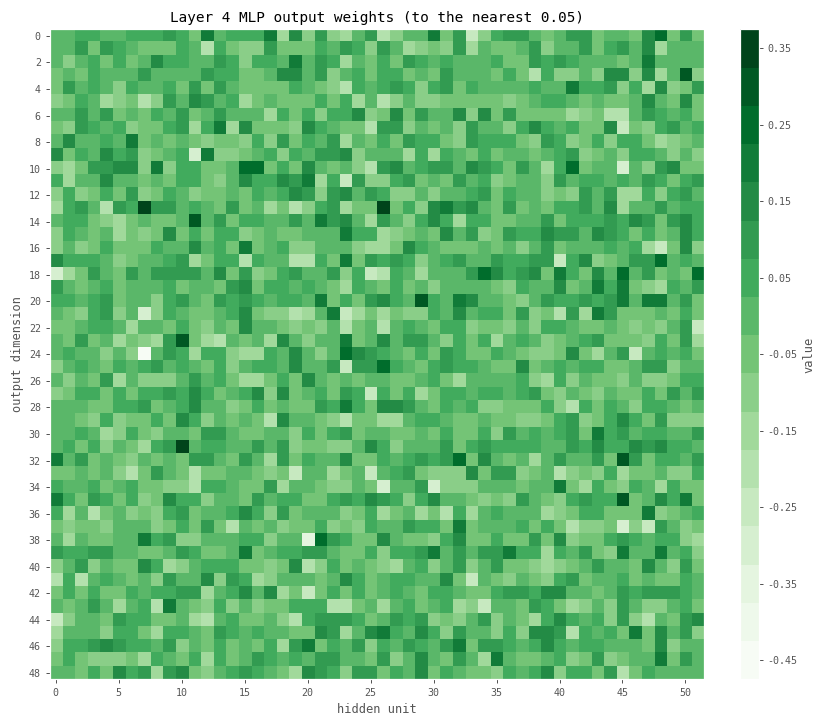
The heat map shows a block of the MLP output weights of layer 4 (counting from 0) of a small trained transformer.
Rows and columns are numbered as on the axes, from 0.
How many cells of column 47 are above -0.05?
31
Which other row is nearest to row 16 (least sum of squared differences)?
22
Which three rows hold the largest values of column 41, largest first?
10, 4, 24
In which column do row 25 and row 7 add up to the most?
26
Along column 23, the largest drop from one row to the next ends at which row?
25
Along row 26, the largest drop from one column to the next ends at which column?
5
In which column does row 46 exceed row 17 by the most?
20
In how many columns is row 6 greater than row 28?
22
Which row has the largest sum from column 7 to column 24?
14
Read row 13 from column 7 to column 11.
0.35 0.1 0.1 0 0.05
